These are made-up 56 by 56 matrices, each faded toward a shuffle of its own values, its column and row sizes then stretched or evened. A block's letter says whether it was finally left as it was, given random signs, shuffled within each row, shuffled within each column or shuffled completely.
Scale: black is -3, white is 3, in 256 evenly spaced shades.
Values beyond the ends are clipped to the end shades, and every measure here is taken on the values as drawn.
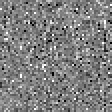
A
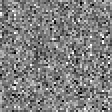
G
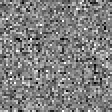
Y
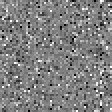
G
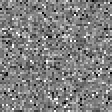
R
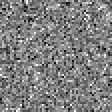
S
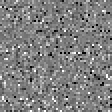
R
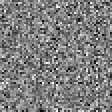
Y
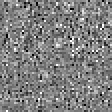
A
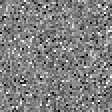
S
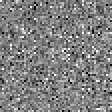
Y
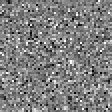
R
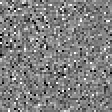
G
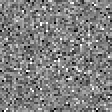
S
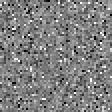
G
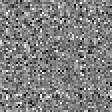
A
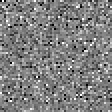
R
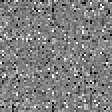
Y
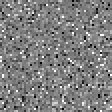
S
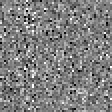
G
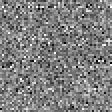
R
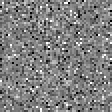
G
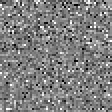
R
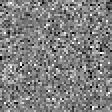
Y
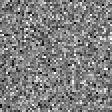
S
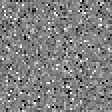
G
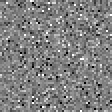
G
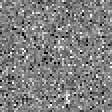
G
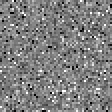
S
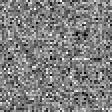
A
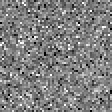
S
